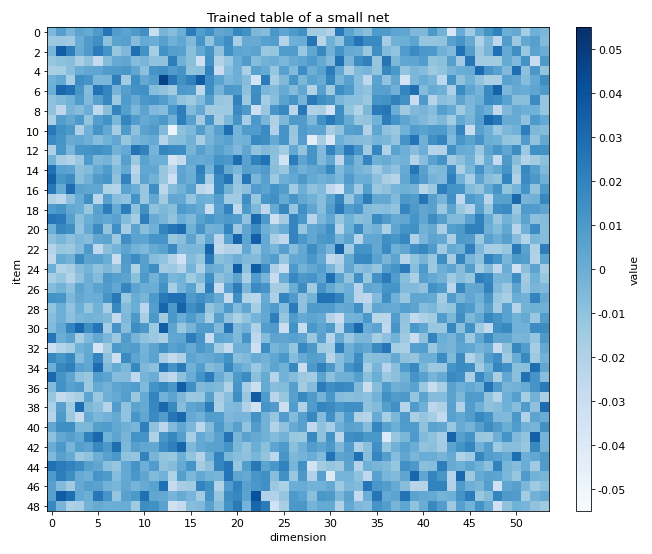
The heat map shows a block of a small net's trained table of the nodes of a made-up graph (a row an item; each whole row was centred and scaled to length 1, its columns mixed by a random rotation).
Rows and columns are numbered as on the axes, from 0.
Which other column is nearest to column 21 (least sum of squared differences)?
49
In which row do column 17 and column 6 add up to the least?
16
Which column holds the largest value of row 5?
12
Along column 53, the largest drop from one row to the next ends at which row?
37
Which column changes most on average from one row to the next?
48
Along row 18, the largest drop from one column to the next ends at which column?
20
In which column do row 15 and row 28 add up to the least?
50
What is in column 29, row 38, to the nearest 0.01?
0.02
